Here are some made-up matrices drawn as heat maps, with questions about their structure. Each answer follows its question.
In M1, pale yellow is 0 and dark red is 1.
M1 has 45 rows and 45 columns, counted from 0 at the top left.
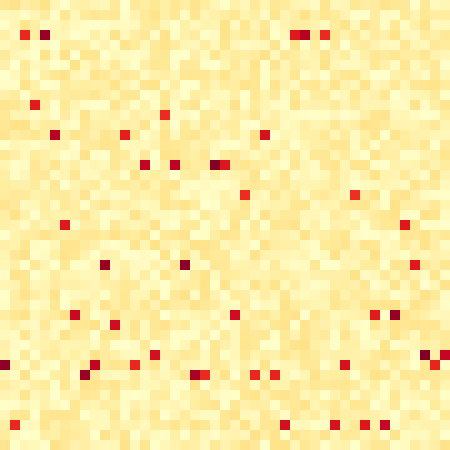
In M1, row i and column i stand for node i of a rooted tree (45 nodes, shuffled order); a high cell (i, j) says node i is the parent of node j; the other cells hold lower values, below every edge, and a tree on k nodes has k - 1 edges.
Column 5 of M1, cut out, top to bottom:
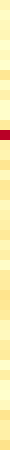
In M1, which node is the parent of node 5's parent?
36
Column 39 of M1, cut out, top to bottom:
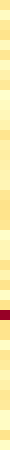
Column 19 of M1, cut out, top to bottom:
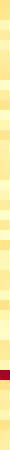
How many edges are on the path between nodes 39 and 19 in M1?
3
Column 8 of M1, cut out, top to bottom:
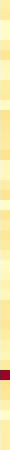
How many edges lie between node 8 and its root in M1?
2
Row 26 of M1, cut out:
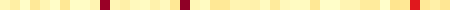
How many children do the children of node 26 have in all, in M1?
1
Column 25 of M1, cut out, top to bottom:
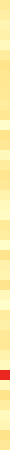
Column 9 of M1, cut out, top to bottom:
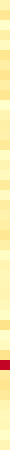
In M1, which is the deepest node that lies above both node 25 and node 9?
37
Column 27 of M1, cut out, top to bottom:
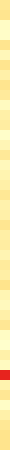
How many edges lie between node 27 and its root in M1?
2
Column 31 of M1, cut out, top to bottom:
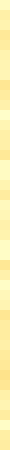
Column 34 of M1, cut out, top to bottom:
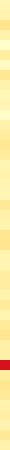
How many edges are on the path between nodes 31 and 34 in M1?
6
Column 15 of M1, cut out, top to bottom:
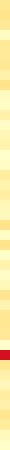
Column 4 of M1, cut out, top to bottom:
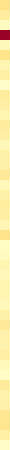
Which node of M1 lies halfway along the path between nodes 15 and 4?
13
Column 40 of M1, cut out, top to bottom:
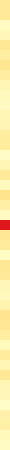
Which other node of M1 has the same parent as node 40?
6
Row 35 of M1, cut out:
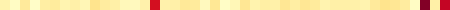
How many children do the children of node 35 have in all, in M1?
5
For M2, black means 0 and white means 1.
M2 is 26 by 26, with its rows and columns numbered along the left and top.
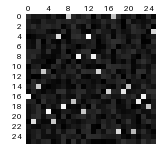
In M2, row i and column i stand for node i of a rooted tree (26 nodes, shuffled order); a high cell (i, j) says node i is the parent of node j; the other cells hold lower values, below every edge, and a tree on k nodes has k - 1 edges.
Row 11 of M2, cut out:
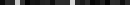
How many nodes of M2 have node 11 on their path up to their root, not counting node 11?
5
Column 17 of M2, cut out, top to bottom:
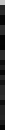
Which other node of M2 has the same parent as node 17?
8
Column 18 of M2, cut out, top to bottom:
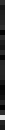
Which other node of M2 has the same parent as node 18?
21
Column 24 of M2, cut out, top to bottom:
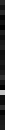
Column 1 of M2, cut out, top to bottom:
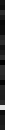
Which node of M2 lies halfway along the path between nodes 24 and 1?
23
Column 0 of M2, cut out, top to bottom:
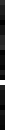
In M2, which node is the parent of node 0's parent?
15
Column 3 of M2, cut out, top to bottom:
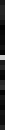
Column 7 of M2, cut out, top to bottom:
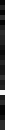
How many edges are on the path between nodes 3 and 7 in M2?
7
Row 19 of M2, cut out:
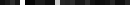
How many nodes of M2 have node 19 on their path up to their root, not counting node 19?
9
